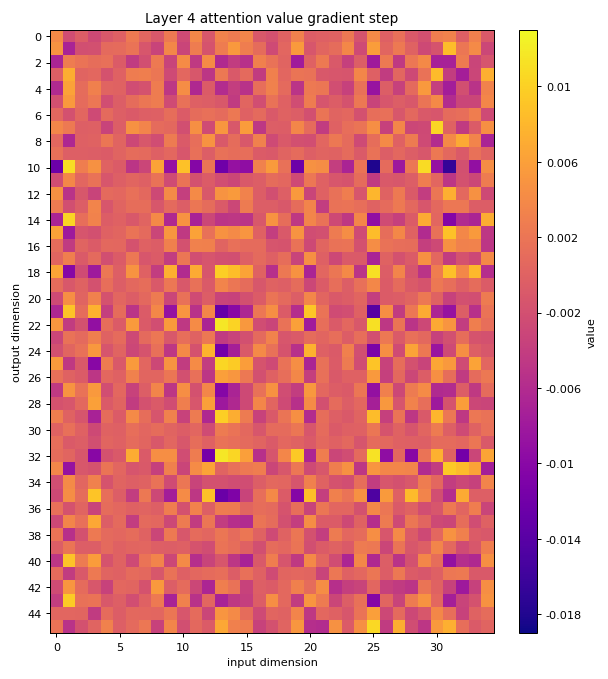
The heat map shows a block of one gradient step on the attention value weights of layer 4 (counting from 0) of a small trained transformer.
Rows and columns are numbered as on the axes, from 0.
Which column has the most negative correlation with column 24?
33
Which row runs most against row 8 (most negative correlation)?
3
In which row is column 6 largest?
32
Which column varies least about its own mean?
5
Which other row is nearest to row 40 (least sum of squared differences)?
14
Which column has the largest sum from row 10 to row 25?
29
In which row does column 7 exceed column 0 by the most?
10
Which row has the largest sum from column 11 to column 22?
18
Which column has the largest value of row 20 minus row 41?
1
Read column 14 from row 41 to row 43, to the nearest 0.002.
0 0.002 -0.004
